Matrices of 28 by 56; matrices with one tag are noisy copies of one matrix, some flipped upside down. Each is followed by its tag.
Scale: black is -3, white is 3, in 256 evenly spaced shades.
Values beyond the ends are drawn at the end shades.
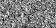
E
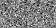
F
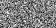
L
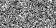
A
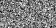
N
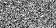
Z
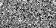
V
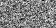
N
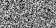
L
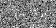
Z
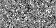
E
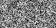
A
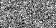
L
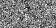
E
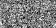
V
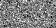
V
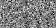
F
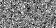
E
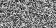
N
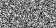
F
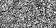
A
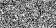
Z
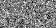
L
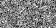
A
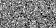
F
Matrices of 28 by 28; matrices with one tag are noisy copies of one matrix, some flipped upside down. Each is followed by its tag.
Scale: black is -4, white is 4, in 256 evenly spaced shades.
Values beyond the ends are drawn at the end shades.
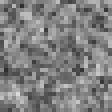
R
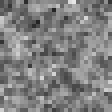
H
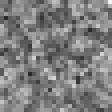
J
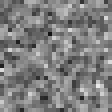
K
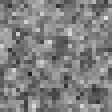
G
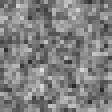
R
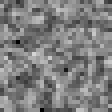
K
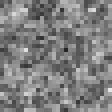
R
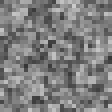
R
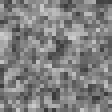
G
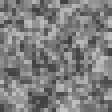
R
